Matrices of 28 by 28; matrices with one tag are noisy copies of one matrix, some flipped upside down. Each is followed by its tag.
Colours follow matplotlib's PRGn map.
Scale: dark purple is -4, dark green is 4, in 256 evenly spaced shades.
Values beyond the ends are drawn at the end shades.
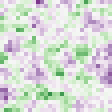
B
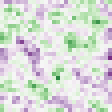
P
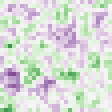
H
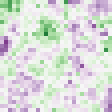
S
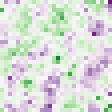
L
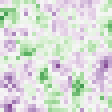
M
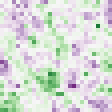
S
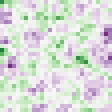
B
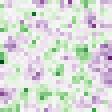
B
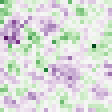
H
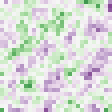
L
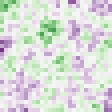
S
